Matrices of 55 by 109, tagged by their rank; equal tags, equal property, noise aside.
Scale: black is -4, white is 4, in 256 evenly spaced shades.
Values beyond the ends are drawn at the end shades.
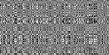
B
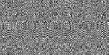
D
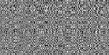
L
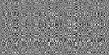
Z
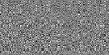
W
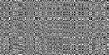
B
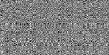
W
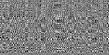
L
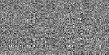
W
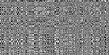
Z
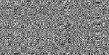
D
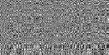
Z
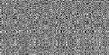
W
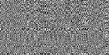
L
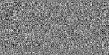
W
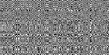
B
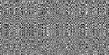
B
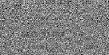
D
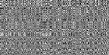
L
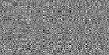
L
